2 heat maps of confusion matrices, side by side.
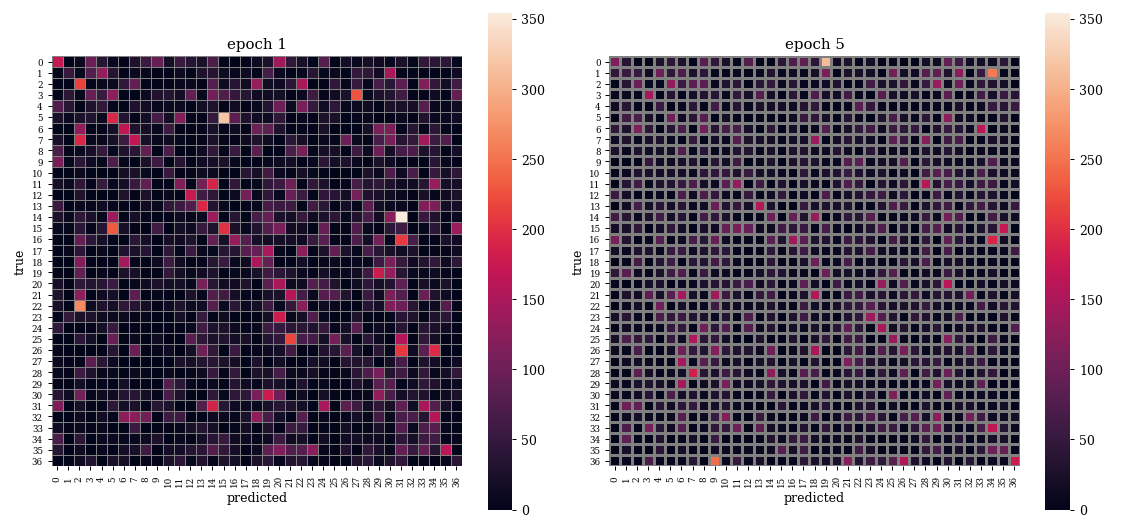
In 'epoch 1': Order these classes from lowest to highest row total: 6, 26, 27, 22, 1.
27, 1, 6, 26, 22
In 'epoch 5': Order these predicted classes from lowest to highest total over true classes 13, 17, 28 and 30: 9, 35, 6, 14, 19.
35, 19, 6, 9, 14
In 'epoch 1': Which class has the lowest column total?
1
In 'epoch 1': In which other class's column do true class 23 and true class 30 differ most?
19
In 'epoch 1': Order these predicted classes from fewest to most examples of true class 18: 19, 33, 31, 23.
23, 33, 31, 19
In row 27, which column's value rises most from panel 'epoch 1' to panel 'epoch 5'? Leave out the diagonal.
6
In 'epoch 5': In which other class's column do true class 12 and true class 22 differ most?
4
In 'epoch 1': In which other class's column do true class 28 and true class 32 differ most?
34
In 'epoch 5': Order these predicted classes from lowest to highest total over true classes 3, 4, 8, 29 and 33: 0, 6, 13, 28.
0, 28, 13, 6
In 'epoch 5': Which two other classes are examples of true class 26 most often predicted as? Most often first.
18, 9
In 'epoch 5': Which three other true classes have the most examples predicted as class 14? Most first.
28, 26, 16
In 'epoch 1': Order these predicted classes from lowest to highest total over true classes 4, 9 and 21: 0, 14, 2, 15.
15, 14, 2, 0
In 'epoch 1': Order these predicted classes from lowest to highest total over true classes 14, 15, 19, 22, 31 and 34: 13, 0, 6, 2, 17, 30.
17, 6, 13, 0, 30, 2
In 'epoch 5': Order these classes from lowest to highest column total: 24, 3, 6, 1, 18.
3, 1, 24, 18, 6
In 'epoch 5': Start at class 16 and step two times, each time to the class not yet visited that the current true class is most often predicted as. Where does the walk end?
1
